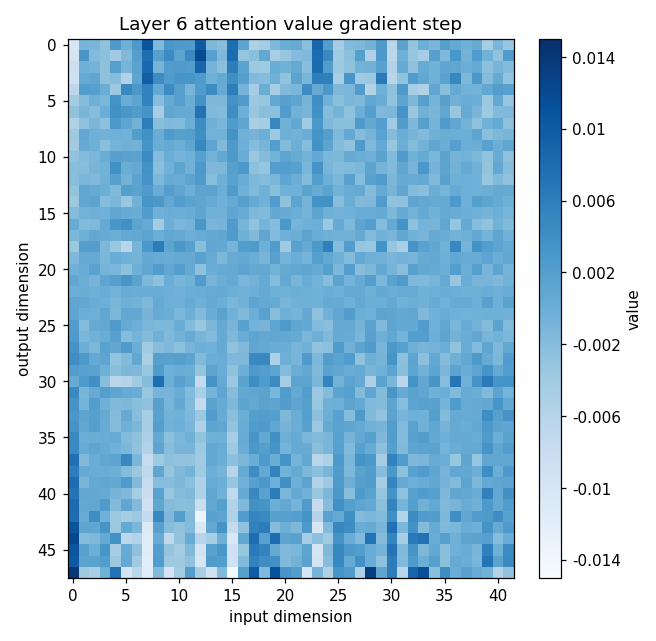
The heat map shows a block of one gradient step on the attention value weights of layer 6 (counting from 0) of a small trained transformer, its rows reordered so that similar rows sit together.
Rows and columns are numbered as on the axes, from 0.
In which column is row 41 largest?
0
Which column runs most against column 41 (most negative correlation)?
35
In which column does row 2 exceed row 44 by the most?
7
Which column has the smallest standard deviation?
37
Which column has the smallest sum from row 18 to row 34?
12
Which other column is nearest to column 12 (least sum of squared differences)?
23
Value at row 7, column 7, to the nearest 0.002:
0.006
